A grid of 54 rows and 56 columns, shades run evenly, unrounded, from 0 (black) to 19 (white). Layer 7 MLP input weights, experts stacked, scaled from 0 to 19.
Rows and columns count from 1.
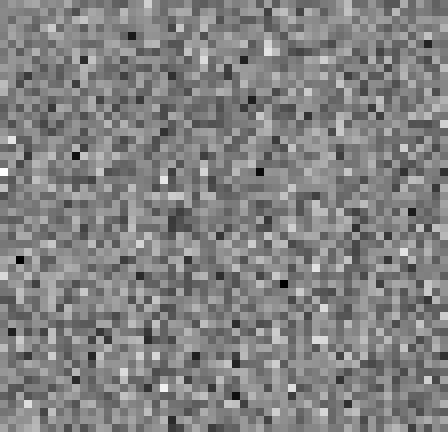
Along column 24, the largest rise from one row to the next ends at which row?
49
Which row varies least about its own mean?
3
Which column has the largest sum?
40
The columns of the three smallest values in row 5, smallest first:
17, 26, 36
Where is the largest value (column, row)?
1, 22
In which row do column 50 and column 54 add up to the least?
6
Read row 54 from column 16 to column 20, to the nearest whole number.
8 11 8 10 11
